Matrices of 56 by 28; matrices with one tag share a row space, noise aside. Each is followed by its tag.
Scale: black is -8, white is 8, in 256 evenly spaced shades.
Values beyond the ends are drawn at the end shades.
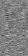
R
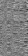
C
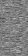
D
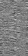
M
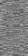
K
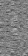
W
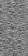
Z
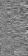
C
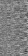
C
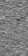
D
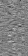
Z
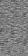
W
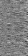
C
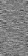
K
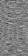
R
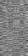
K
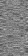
K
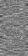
K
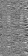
C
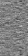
D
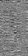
M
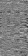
C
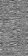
M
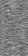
R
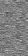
D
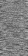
K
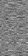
R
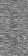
W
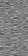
W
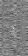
M
